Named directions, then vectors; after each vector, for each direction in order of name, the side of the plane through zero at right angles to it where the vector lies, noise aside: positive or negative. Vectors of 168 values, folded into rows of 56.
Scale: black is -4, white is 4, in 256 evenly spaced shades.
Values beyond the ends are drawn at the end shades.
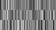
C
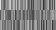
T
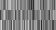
positive, positive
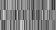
positive, positive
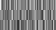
negative, positive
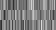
negative, negative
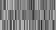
positive, positive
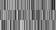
positive, positive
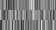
negative, negative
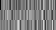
positive, negative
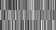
negative, negative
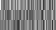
negative, positive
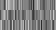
positive, positive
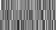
negative, positive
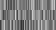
negative, negative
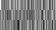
negative, positive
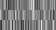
negative, negative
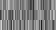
positive, positive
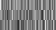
negative, positive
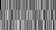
positive, negative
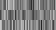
positive, positive
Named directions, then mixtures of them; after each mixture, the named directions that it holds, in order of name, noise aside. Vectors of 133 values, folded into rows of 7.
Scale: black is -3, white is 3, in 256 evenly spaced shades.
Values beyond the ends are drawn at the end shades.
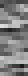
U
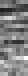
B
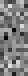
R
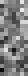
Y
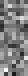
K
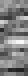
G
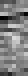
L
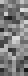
L, Y.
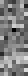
B, R, U.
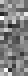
K, L, R.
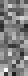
K.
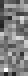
K, L.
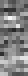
B, U.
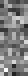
K, U.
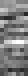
B, G.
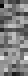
K, L, U.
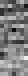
B, R.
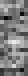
G, L, R.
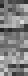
K, U.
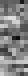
L, U, Y.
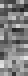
B, R.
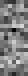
L, R, U.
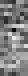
B, L, R.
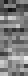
B, U.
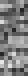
B, G, R.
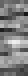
G, L, U.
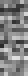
B, Y.
